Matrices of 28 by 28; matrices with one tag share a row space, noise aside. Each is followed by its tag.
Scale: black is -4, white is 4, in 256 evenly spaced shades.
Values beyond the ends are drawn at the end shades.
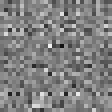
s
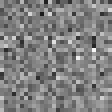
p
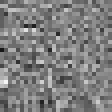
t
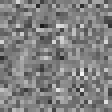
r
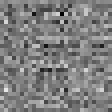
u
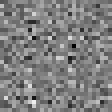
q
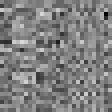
r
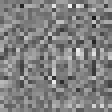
p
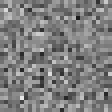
s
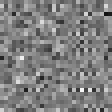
r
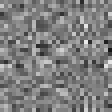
r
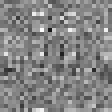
s
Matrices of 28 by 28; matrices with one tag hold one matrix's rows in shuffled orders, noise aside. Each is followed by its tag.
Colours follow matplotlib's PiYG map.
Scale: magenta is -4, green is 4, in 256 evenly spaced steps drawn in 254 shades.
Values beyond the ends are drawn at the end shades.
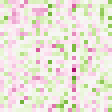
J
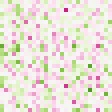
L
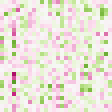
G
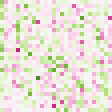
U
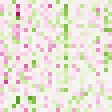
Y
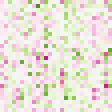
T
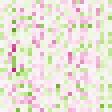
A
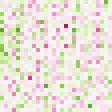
L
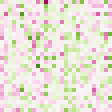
T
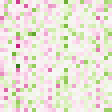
Y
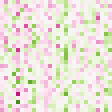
Y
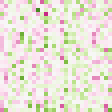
T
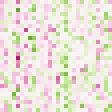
Y
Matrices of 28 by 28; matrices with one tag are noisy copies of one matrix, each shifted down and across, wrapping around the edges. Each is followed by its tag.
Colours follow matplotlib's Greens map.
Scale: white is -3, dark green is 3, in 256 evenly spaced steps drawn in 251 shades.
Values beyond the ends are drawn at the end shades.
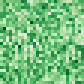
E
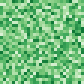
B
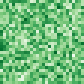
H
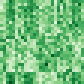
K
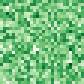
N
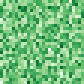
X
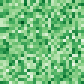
H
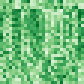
K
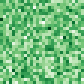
H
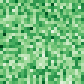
E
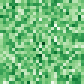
N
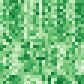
K
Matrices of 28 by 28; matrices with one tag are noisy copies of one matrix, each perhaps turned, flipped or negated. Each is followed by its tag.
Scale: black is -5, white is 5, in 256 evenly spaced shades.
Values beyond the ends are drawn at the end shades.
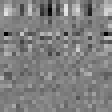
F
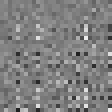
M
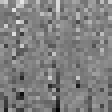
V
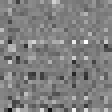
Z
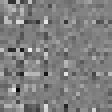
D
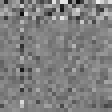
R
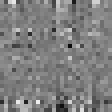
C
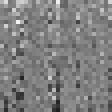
V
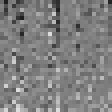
V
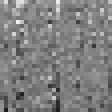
V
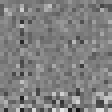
R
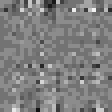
C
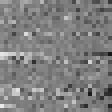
V
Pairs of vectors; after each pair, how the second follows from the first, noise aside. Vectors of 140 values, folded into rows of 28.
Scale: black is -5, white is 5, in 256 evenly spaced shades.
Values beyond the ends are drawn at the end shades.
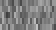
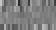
reversed, negated, partly zeroed.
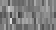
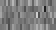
reversed, negated, partly zeroed.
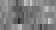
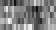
reversed, scaled up.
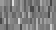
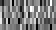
negated, scaled up.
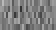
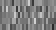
reversed, negated.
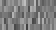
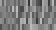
reversed.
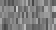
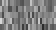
reversed.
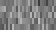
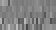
reversed, negated, partly zeroed.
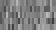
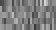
shuffled.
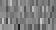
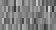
reversed, negated.
